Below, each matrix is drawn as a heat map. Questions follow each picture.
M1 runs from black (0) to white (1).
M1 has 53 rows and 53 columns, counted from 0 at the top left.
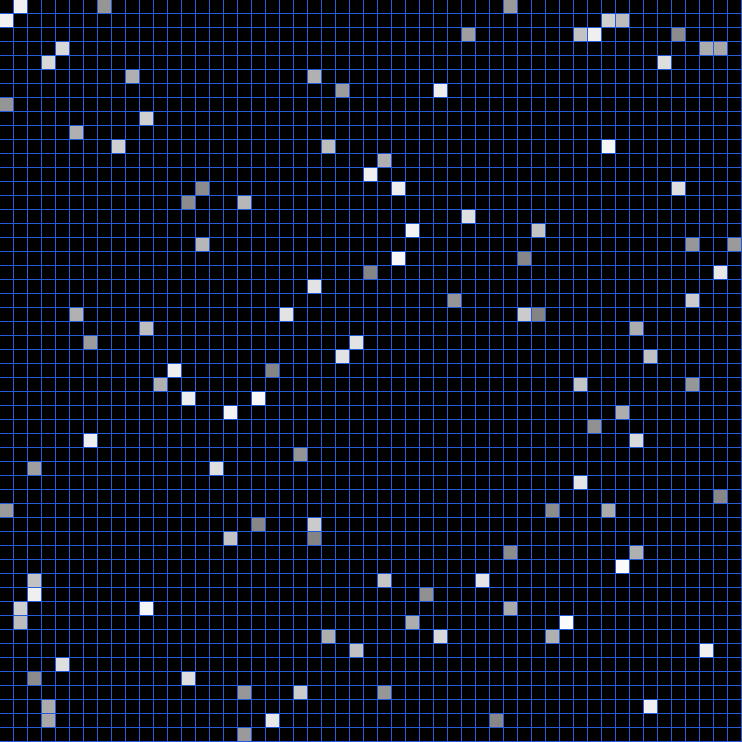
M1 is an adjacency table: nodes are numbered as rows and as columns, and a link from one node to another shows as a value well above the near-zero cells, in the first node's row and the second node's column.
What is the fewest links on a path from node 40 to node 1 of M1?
2
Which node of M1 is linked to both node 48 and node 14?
node 13
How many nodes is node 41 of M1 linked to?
3
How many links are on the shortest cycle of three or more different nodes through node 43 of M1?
4
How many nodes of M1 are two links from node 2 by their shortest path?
5
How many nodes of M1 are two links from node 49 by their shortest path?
5
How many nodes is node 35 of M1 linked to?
1
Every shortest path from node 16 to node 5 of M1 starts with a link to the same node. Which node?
node 38
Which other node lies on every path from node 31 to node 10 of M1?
node 45
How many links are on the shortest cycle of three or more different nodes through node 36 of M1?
4
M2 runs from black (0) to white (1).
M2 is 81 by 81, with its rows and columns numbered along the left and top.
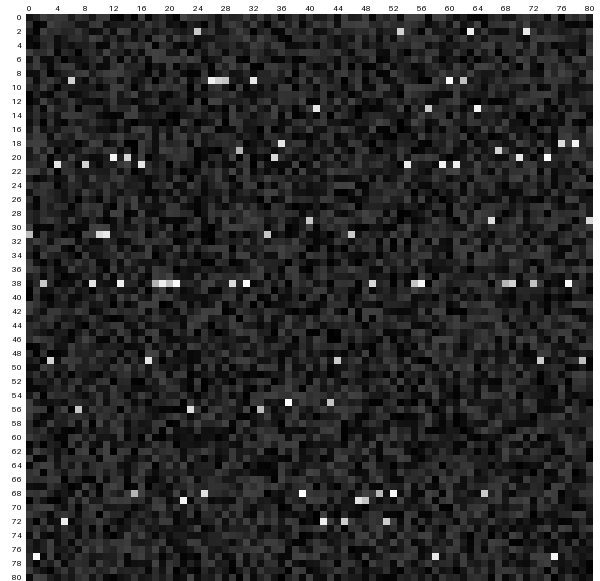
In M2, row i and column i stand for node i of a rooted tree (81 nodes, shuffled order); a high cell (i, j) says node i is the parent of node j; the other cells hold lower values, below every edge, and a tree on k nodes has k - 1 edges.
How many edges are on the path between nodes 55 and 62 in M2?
3
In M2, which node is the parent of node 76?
18
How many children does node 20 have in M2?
5
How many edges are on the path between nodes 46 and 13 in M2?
3
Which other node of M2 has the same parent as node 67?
30
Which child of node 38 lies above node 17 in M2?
49
